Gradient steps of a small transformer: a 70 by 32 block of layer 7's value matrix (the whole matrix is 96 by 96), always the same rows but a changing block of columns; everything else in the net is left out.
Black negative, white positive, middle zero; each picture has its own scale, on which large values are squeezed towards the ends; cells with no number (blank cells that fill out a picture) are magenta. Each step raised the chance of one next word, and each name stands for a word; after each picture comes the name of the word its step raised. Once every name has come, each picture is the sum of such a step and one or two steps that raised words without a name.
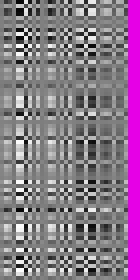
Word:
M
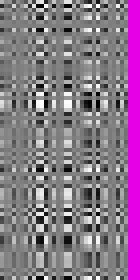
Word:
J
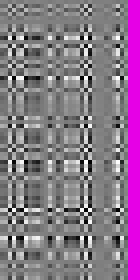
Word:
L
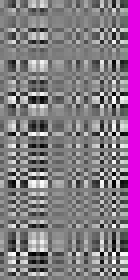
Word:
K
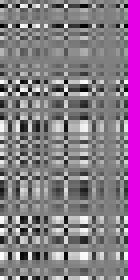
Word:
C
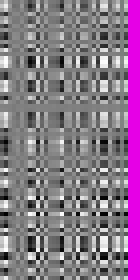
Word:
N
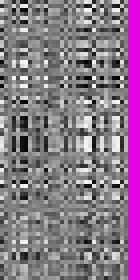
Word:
J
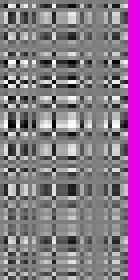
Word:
K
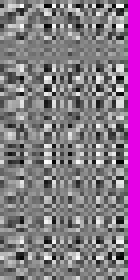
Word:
C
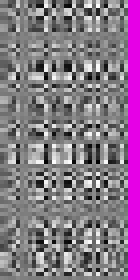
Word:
K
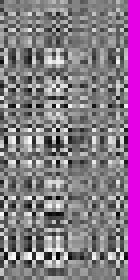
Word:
N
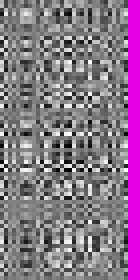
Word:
K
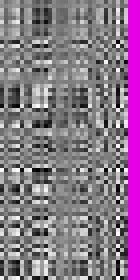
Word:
C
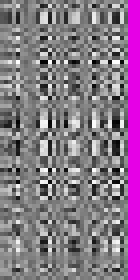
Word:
M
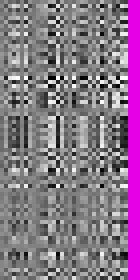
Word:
J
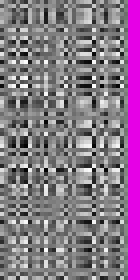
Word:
J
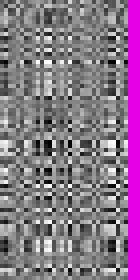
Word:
M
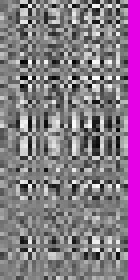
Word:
J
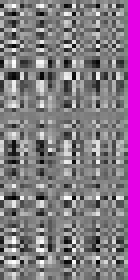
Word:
N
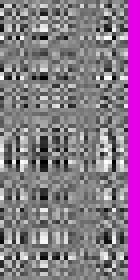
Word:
L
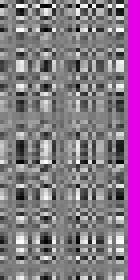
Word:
J
